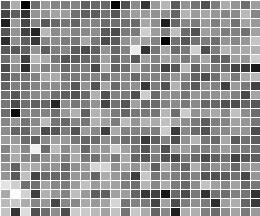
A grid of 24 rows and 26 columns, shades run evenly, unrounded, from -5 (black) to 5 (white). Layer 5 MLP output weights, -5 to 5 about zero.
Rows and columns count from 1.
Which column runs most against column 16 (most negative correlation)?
3
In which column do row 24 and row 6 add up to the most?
14
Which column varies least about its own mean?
7
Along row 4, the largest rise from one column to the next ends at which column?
5
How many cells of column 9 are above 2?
2
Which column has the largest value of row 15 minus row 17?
17
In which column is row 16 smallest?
15
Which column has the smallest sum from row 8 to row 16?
26
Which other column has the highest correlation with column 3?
12
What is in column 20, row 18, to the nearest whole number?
-1
